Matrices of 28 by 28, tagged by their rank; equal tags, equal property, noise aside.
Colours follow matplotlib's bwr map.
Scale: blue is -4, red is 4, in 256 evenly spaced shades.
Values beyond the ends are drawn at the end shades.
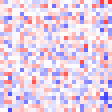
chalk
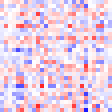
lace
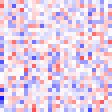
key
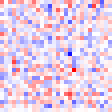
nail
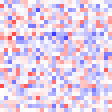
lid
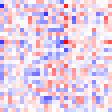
lace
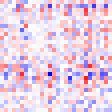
lace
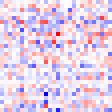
key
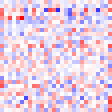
nail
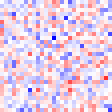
chalk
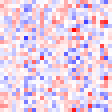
nail
